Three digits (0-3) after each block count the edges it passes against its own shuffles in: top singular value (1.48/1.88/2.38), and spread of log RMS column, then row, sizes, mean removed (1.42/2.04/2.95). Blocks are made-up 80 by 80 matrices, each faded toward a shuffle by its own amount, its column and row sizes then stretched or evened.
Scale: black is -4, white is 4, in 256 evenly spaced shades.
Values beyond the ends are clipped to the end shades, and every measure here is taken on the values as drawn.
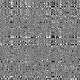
3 1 3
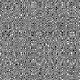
3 2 1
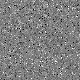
0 1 0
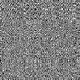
3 1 1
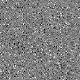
2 1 1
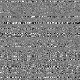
3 0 3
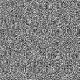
2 1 0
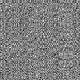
3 1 0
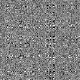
2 2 2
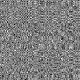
3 1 1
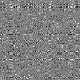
3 0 2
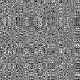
3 2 1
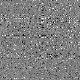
2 1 2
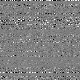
2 0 3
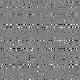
3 1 3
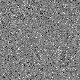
1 0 0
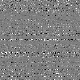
0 1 3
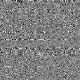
2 1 2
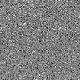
2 0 1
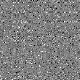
2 0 2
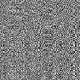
3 2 1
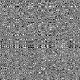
3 0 2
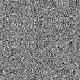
2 0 0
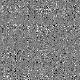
1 2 2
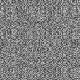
3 1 0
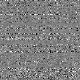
1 1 3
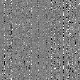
2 3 0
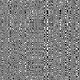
3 3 0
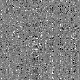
2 2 0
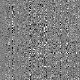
0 3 1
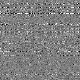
2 0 3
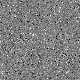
0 0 1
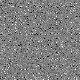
0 1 2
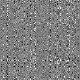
1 3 2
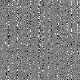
2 3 0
